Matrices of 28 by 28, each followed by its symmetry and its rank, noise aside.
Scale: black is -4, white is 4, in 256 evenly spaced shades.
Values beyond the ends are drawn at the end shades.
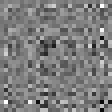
symmetric, rank three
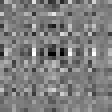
no symmetry, rank two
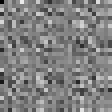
no symmetry, rank three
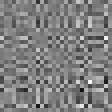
antisymmetric, rank two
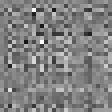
no symmetry, rank three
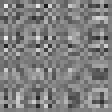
symmetric, rank two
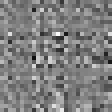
antisymmetric, rank four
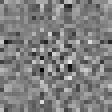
no symmetry, rank four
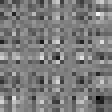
symmetric, rank two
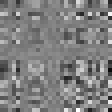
no symmetry, rank two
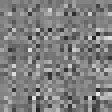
antisymmetric, rank four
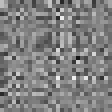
no symmetry, rank four
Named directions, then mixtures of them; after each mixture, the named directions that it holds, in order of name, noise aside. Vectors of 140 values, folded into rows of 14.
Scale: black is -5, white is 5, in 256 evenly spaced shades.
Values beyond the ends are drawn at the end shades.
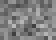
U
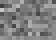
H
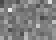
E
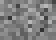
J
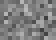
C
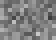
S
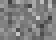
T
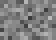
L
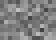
C, L, S.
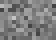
H, L, S.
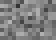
H, J, L.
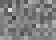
E, S, U.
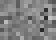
C, J, L.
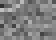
H.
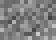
S.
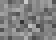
L, T, U.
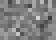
T.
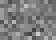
C, S.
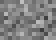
C.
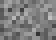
S.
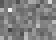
E.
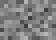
L.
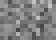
L, T.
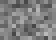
U.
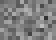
C, U.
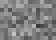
E, U.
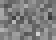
S.
